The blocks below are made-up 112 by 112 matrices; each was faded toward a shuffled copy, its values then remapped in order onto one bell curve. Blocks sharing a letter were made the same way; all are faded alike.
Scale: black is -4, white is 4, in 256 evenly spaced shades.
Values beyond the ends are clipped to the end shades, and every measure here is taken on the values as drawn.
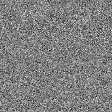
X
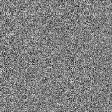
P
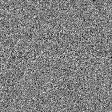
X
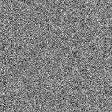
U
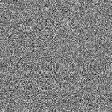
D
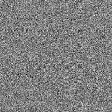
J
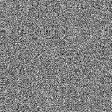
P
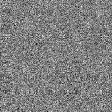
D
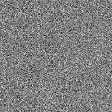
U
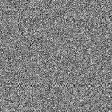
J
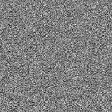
D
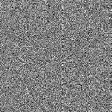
P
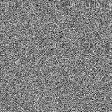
D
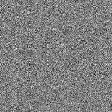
D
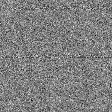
X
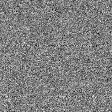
X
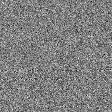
X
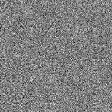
J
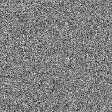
U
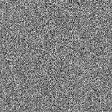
P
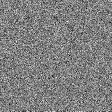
X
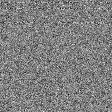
X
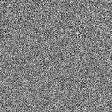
J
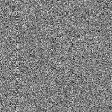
U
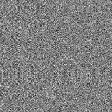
D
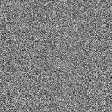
J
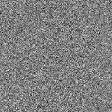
P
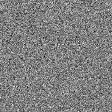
X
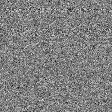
X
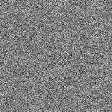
D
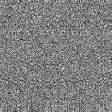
J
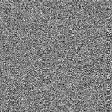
P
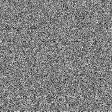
X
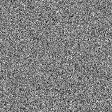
X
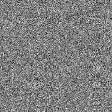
U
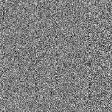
U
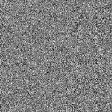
P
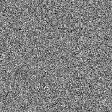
U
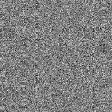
P
